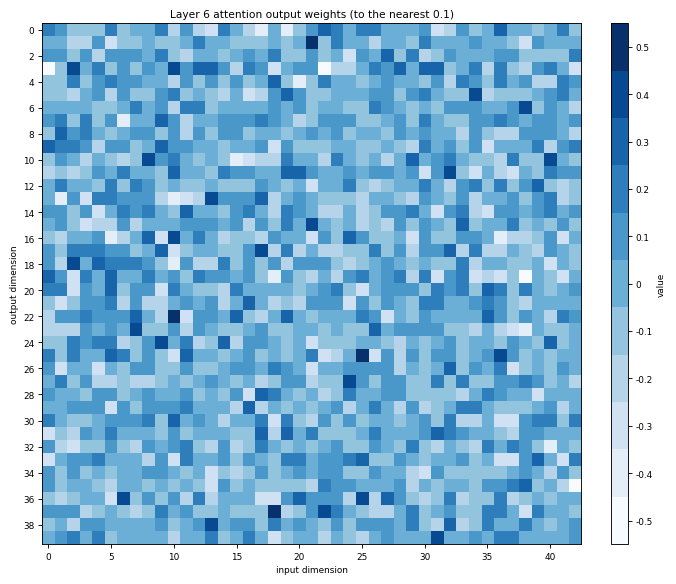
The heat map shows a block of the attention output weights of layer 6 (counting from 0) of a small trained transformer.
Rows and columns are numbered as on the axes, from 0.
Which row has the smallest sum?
16
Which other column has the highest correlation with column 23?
22
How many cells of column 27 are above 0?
18
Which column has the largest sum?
8
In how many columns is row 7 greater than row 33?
18
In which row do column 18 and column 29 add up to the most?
37
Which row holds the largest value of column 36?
25
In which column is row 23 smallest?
38
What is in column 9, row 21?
-0.2
